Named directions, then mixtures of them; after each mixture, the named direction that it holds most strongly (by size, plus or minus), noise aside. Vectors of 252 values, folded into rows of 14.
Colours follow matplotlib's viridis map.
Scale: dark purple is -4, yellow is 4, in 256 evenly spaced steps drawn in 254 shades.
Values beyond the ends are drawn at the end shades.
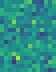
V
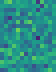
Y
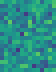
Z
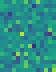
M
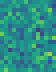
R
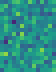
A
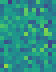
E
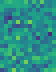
Y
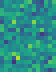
V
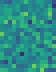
Z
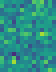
V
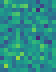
Y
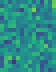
V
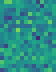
Y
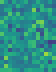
R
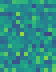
M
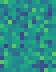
Z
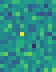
M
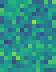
V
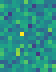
M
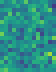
R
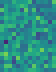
V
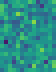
A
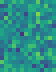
Z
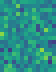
R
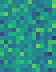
R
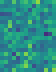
M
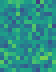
Y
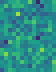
A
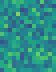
R
